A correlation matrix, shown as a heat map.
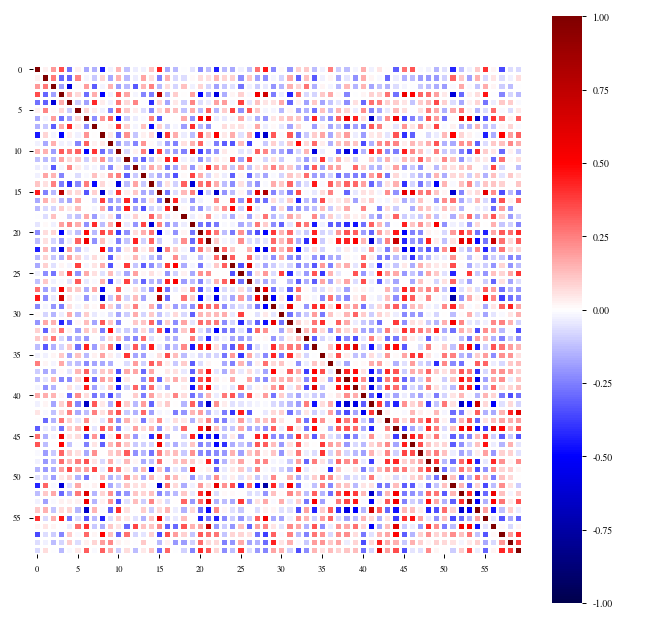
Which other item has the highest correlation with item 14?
34
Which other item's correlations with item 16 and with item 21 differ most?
56
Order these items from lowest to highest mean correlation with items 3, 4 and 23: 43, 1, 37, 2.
2, 1, 37, 43
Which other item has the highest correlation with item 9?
32
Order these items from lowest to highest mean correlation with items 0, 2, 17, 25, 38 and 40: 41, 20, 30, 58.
41, 58, 20, 30
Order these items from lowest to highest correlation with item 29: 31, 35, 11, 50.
11, 50, 35, 31
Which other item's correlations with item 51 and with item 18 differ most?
28
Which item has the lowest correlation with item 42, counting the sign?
40
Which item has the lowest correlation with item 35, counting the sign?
25
